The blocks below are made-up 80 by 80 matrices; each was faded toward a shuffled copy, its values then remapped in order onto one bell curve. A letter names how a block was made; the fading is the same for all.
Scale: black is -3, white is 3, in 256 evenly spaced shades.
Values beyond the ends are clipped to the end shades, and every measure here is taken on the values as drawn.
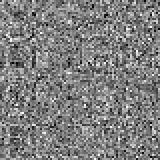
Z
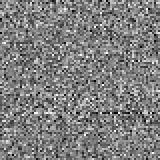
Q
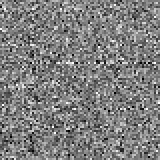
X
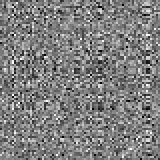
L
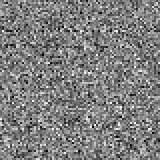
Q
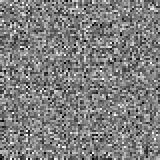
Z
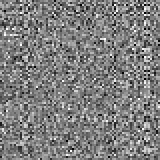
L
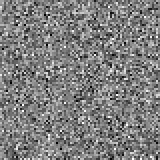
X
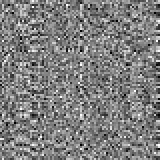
L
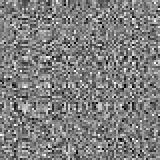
L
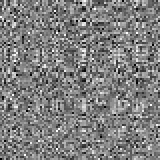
L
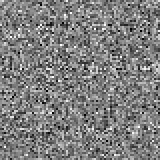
X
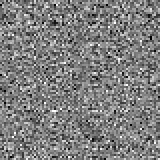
Z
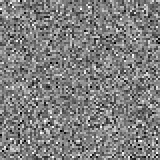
Z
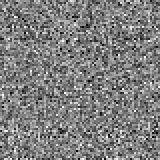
Q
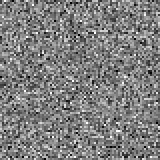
Q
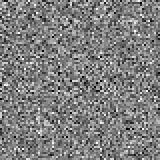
Z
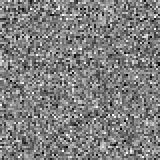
Q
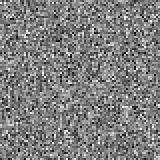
X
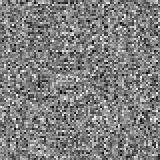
Z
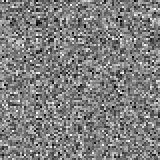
Z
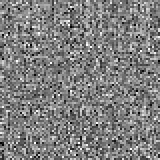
Z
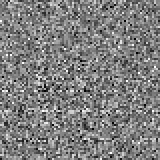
X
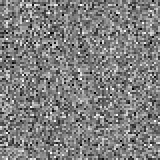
X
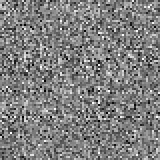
X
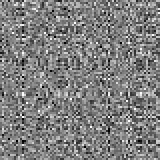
L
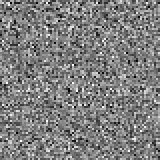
X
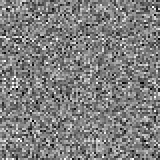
Z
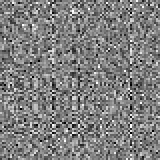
L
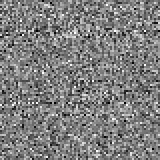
Q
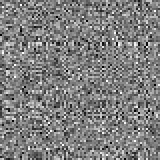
L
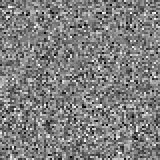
Q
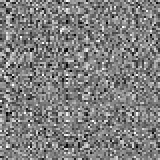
L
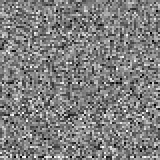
Q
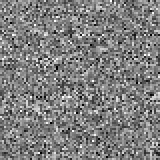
X
